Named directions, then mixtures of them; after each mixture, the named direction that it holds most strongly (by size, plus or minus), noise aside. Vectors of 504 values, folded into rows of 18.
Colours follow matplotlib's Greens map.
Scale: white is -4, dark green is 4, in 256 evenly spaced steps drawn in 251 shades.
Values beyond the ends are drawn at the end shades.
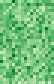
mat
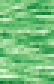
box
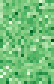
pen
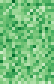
mat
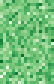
pen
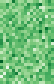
mat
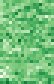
pen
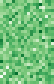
pen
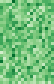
mat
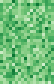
mat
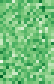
mat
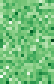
pen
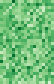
mat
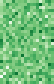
pen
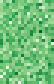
pen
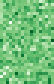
pen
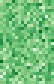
mat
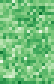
mat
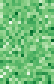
pen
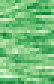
box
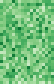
mat
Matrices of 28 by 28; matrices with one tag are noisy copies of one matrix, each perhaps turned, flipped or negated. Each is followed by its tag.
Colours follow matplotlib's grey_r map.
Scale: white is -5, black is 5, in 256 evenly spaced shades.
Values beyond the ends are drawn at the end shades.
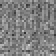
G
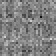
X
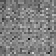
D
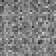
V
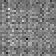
D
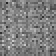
D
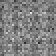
V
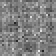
X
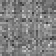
X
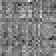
X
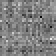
X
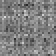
X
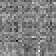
X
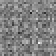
V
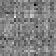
X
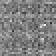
V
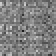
G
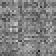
X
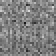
G
